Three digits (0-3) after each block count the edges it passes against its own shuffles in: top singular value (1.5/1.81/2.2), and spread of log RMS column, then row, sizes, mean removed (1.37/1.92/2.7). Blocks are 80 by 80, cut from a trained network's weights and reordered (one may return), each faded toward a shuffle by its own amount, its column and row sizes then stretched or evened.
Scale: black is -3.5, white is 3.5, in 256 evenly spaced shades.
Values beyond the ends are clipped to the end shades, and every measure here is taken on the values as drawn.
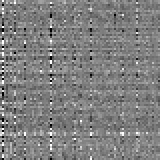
3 3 0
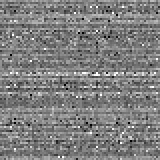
3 0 2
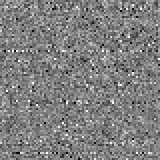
0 0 2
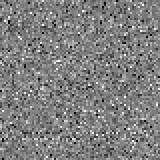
1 0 0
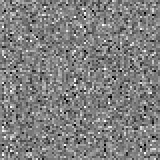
1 2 0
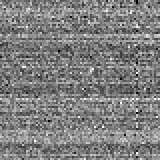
3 1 0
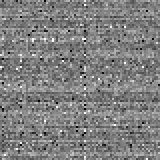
2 1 1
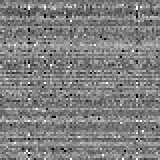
3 1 2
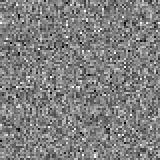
2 0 0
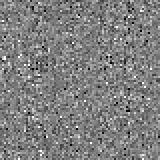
0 2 0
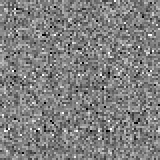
0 0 1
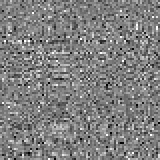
3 1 2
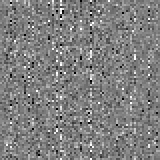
0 3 0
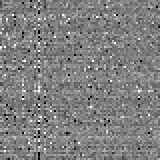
1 2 1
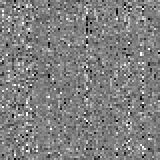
1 3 0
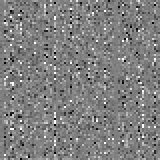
0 3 0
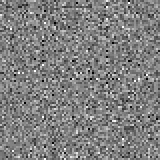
2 1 1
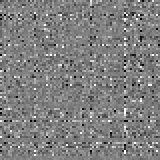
1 2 3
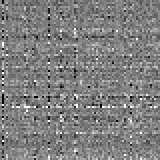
2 3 2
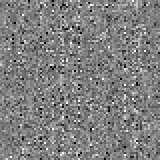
0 2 1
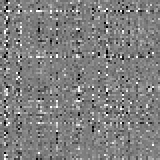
3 3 2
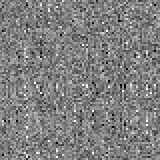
1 2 0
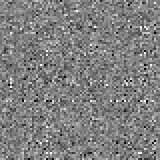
0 2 2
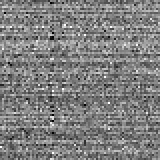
3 1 0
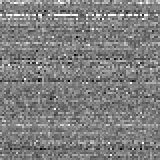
3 0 3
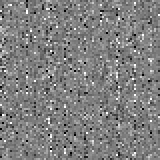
0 3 0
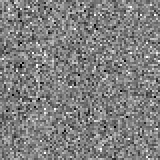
0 0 0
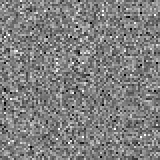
2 0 0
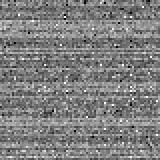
3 0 0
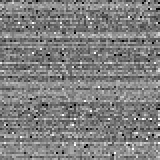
3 0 2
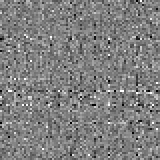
1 2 2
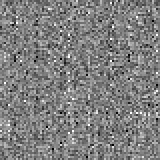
1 2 0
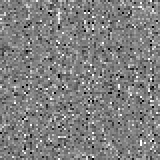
0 2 0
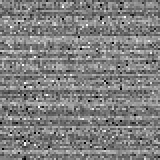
3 0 0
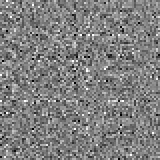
2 1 1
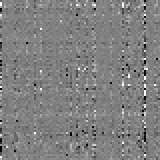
2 3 1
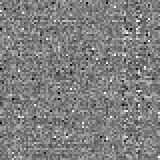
0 2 1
